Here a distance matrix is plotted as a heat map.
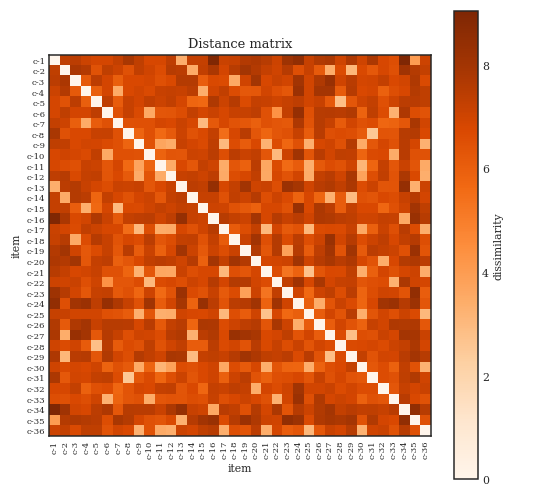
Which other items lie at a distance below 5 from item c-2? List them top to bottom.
c-14, c-27, c-29
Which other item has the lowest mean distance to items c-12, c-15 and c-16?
c-7
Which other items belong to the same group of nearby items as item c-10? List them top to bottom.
c-6, c-22, c-33
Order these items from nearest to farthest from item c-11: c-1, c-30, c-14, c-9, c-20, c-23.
c-30, c-9, c-23, c-14, c-1, c-20
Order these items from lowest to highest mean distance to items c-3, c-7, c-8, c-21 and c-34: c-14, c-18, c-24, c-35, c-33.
c-18, c-33, c-14, c-24, c-35
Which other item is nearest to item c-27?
c-29
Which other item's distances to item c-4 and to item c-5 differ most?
c-28
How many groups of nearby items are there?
12
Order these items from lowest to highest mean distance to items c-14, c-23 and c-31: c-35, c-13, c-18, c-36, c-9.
c-9, c-36, c-18, c-13, c-35
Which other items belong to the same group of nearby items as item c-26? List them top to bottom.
c-24
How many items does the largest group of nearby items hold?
8
